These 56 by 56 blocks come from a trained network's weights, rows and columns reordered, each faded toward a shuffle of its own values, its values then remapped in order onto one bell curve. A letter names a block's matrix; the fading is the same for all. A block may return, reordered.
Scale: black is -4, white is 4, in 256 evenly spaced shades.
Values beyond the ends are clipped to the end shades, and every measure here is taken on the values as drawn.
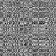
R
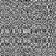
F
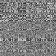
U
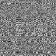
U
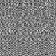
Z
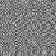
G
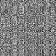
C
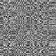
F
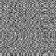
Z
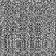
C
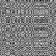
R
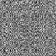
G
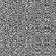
G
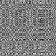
R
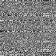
U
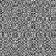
G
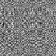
F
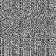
C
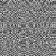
Z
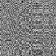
G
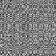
F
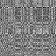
R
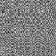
G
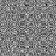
Z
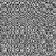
F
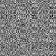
G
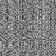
C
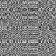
R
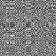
F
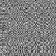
Z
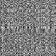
C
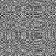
F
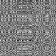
R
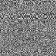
U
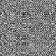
F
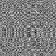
Z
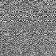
U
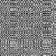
R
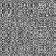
G
